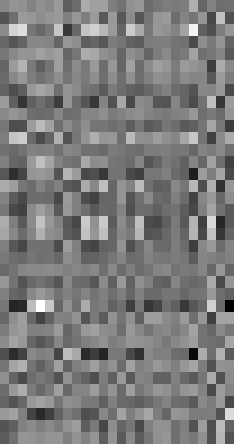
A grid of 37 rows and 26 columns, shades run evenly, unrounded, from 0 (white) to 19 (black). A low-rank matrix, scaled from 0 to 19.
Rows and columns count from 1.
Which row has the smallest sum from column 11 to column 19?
3
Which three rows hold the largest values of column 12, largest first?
30, 15, 36
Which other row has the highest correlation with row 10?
29
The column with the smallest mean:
5
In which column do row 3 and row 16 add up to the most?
8
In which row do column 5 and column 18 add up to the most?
35
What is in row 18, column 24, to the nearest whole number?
7
